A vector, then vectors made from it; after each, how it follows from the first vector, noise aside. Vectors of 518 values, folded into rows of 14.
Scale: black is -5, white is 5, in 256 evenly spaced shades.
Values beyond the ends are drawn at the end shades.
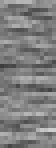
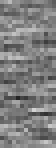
wrapped around, negated.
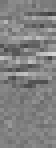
wrapped around, partly zeroed.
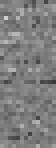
reversed, partly zeroed.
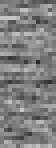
reversed.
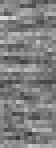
reversed.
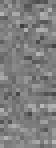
wrapped around, partly zeroed.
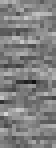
wrapped around, negated.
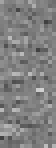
wrapped around, partly zeroed.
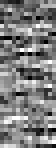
wrapped around, negated, scaled up.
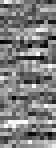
wrapped around, negated, scaled up.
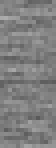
reversed, shrunk.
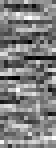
wrapped around, negated, scaled up.
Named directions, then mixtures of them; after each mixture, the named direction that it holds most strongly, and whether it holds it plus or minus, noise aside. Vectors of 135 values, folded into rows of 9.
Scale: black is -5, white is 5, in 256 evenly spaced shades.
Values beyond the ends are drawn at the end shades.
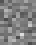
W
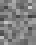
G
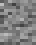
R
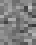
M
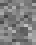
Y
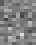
W, plus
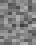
M, minus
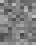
R, minus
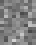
W, plus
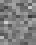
G, plus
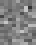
M, minus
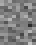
W, minus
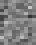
G, plus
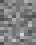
W, plus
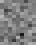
W, minus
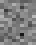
W, minus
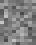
Y, minus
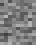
R, minus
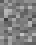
W, plus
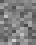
Y, minus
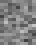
M, minus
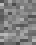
R, plus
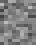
R, plus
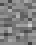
W, plus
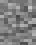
M, plus
